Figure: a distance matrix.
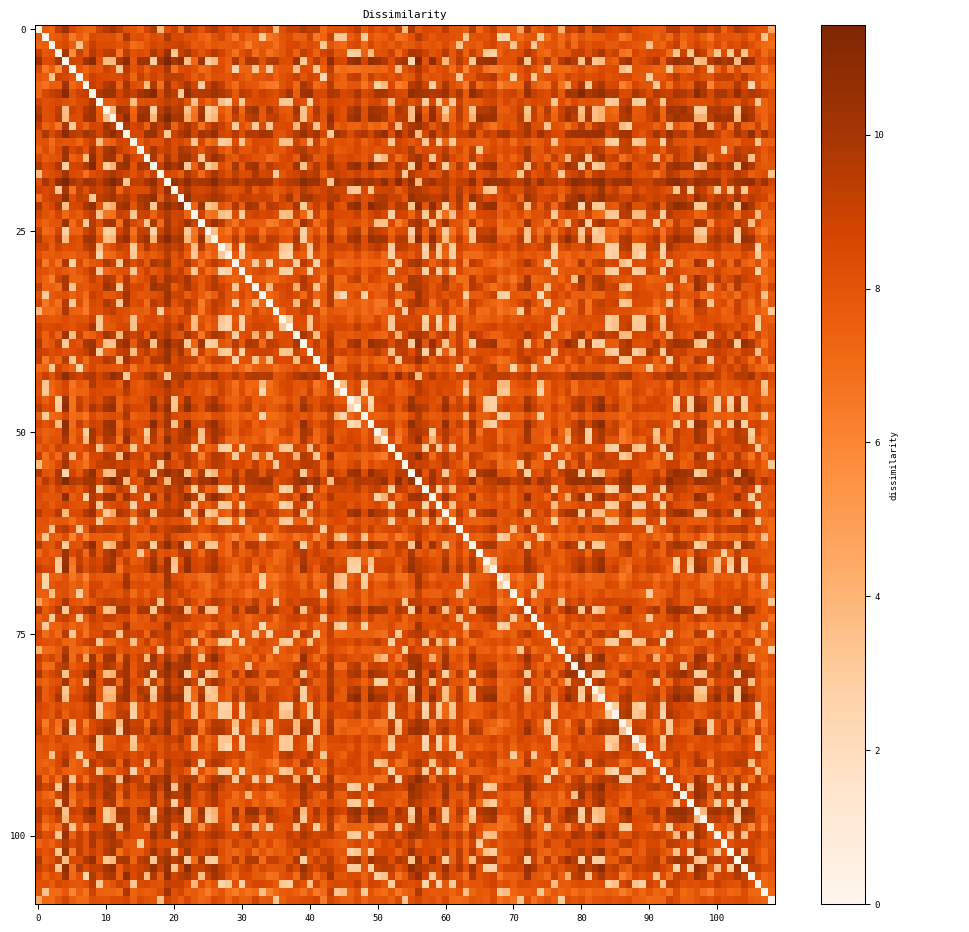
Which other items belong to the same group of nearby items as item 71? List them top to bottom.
0, 18, 35, 54, 77, 108
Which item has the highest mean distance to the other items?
19
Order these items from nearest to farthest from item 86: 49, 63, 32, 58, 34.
34, 32, 63, 58, 49
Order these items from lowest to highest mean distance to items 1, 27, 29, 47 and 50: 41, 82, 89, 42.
41, 89, 42, 82
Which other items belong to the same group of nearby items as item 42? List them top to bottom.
2, 6, 62, 70, 73, 90
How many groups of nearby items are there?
12
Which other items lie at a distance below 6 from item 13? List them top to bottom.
19, 43, 56
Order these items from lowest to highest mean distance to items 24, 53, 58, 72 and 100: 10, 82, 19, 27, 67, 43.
67, 82, 10, 27, 43, 19
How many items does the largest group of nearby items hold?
20
